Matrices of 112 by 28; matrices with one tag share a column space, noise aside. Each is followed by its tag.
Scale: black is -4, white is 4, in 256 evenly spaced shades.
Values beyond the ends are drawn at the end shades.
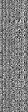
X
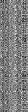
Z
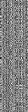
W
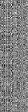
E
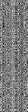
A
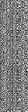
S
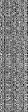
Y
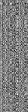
A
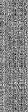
Y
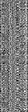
S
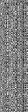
A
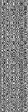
A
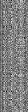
Z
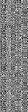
Z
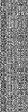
A
